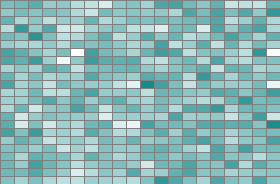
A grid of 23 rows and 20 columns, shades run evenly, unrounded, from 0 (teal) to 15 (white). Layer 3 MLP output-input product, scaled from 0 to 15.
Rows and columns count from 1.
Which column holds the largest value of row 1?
8
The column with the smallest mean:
16
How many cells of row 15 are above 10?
4
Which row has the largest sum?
15
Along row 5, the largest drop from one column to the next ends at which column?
3
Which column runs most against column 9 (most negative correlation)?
11
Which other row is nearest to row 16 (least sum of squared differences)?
10
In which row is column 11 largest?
21
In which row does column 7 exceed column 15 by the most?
18
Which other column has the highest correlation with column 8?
17
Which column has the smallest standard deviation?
9
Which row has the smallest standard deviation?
20
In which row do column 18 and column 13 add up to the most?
6
